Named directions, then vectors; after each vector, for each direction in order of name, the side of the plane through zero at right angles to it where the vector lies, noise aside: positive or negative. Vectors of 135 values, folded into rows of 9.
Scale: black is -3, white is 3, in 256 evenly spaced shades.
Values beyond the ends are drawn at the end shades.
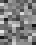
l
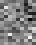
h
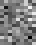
negative, negative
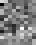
positive, negative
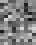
positive, negative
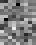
negative, positive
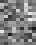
negative, positive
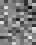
positive, positive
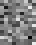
negative, negative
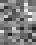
negative, positive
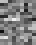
positive, negative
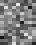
positive, positive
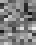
positive, negative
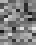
positive, negative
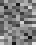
negative, negative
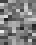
negative, positive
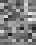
negative, positive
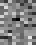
positive, positive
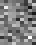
positive, positive
